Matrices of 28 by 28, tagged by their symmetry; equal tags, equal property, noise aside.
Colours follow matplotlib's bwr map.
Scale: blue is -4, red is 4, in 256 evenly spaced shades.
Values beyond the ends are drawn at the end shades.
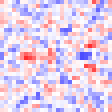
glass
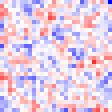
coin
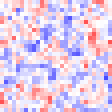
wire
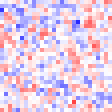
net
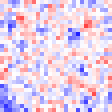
coin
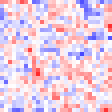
net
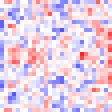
glass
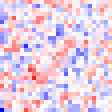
coin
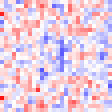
glass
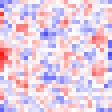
glass
